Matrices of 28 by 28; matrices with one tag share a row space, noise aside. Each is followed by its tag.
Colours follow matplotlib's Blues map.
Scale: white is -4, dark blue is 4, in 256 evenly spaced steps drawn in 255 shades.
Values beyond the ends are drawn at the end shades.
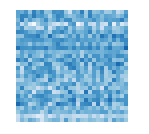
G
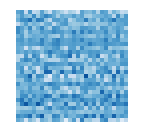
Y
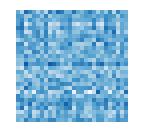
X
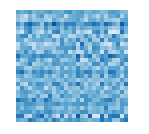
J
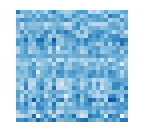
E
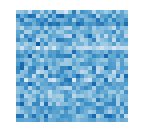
X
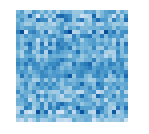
X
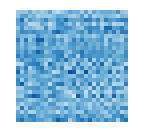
G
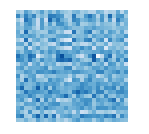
X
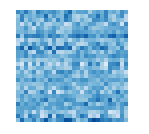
E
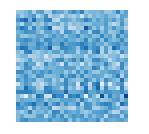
J
